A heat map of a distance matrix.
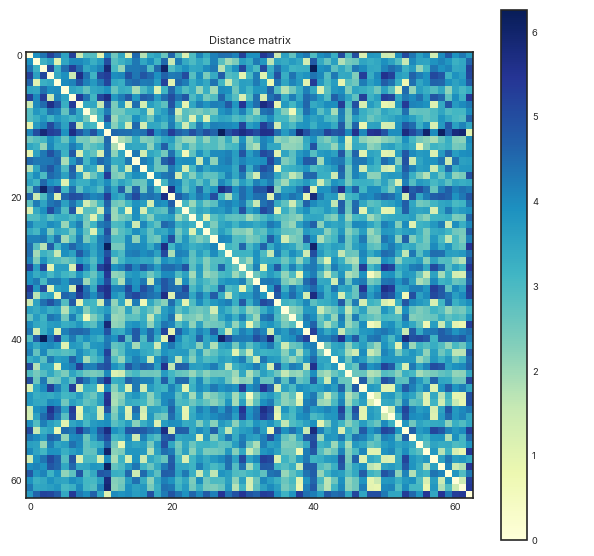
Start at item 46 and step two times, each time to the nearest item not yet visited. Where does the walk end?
29
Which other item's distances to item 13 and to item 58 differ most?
55
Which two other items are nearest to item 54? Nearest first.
24, 15
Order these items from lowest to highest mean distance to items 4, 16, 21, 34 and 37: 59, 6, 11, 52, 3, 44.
44, 52, 59, 3, 6, 11
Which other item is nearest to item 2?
27
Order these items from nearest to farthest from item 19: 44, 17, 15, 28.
17, 15, 28, 44
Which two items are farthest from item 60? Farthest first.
11, 62
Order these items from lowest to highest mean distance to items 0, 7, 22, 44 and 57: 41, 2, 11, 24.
41, 24, 2, 11
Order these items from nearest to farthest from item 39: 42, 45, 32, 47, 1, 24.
1, 45, 42, 47, 24, 32
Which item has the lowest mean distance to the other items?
45
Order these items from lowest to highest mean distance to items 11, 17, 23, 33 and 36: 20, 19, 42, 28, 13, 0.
13, 42, 28, 0, 19, 20
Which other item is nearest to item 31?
48
